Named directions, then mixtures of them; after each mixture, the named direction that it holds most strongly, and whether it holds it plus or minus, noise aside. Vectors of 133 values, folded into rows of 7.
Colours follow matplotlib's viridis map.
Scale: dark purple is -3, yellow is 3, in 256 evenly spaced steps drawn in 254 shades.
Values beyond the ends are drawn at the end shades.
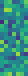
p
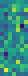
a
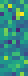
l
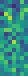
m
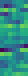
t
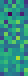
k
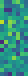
p, minus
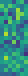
l, plus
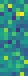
l, plus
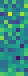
k, minus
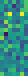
k, minus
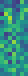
m, plus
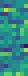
t, plus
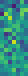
m, plus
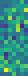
a, plus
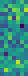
a, plus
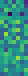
k, plus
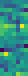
t, plus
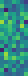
p, minus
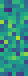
p, minus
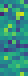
l, plus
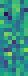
m, minus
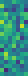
a, minus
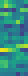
t, minus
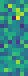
l, plus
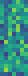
a, plus
